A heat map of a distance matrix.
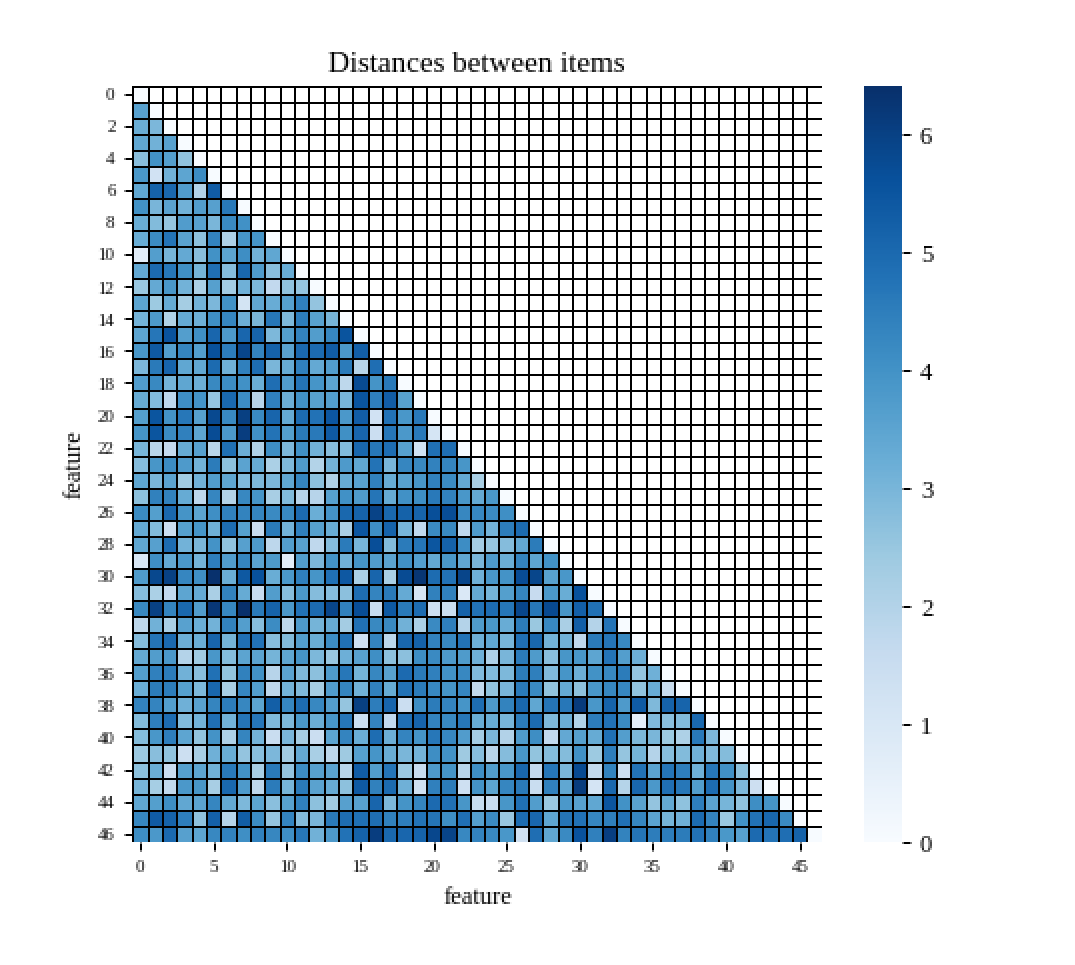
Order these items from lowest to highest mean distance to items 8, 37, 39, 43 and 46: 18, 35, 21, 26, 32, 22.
22, 35, 26, 18, 21, 32
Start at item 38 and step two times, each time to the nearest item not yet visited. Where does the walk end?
14
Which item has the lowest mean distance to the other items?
41
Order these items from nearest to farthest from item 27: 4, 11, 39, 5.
5, 4, 11, 39
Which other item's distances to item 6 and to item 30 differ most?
45
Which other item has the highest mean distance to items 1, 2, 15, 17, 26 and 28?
32
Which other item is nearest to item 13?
7
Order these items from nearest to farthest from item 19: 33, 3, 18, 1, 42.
42, 33, 1, 18, 3
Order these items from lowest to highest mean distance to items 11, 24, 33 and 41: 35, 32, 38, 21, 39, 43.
35, 43, 39, 38, 21, 32
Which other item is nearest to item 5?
1
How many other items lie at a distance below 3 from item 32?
3
